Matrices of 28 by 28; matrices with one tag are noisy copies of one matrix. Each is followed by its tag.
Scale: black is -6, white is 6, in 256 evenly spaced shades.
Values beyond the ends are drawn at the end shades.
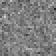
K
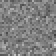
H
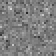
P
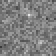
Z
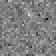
Z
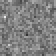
K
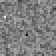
K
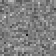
K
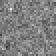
P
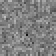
K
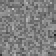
H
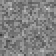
P
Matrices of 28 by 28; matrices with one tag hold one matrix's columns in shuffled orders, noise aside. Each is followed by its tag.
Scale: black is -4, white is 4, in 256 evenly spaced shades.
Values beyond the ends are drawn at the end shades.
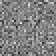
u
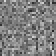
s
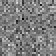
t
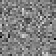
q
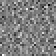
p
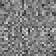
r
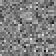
p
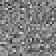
p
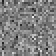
s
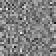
p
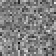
s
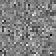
r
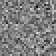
p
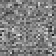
r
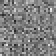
t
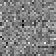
u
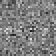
r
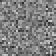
u
